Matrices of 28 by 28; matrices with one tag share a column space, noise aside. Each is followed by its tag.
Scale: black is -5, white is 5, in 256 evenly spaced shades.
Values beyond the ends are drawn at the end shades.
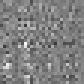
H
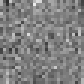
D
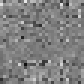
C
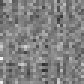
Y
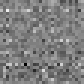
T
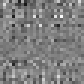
C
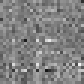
T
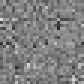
H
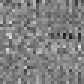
D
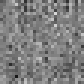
Y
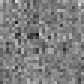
D
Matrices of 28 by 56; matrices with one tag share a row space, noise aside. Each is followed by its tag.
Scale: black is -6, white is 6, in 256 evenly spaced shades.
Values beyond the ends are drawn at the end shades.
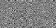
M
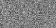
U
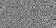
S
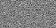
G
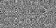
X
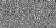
U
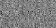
U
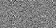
M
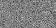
S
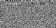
X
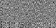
U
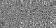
S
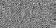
S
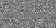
U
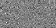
U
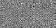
S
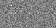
M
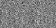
U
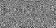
G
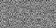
G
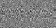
S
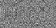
X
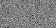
U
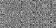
S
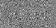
X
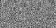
G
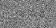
X
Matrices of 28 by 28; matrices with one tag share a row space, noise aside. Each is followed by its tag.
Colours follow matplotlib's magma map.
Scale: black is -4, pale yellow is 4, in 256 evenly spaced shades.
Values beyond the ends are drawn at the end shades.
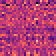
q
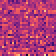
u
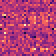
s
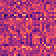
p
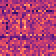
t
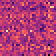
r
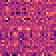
t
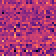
p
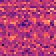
s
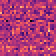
r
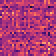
r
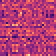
t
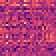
t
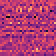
q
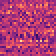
q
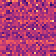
q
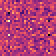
r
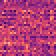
s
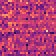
u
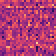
q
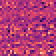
r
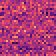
t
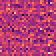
r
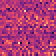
q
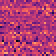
p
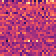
t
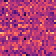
t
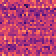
s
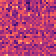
t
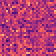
t
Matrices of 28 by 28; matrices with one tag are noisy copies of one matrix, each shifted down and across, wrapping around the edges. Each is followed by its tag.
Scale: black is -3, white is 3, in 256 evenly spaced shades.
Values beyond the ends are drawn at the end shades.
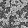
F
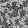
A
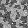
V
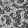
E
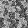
V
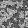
F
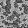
E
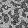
E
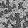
A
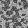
E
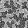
A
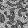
E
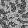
E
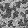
A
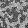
A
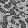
E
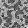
E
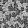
A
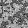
F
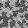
A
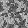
V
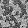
V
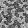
E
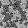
V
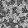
A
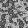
E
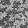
F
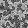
A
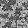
F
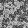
F
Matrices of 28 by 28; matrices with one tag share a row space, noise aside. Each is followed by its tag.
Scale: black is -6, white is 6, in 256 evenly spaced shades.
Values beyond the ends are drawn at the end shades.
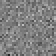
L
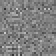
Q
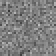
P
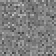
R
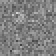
R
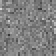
L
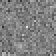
P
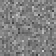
R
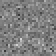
R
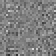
L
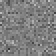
L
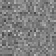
P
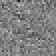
R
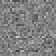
R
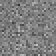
R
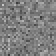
Q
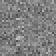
R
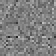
L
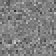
P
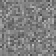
L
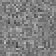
Q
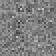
R
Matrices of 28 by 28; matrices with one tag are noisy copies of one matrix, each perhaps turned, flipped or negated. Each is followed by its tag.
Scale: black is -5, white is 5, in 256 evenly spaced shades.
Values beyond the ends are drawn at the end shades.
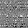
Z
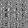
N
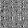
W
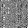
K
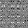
N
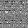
Z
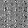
W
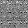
W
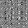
N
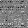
K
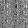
Z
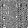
K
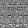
W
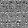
W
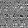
Z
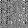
K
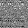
K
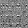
W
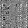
K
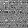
Z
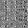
W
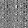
Z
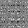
N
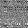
K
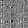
Z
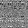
K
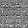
W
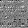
K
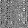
K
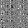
Z
